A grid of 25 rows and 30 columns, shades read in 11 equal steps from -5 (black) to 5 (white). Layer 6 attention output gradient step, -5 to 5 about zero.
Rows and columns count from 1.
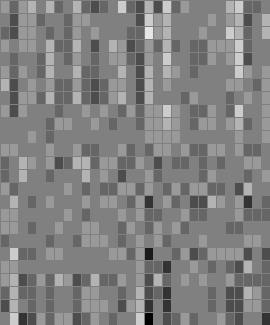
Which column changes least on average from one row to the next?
5
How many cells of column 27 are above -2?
20
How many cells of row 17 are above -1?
22
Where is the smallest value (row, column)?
25, 17
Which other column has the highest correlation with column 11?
7
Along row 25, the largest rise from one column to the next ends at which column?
18
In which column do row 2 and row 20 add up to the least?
28
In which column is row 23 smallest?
19
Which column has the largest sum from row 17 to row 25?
2
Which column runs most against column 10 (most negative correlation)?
14
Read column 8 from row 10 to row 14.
1 0 0 -1 0
